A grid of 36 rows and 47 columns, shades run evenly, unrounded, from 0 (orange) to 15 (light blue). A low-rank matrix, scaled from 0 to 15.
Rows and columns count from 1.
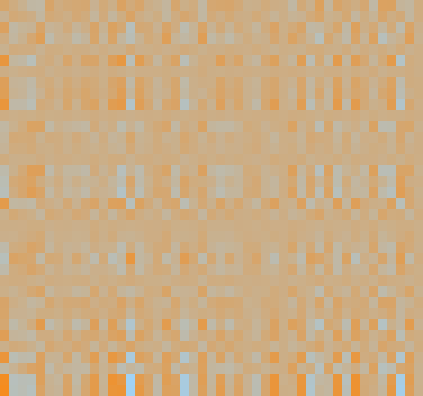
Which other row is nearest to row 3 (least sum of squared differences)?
19
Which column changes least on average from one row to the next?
32
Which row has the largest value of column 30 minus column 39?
24
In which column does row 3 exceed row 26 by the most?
15
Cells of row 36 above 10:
9
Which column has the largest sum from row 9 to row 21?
36
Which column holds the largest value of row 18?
14
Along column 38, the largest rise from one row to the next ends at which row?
34
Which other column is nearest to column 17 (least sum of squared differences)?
30
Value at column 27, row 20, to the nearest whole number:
7
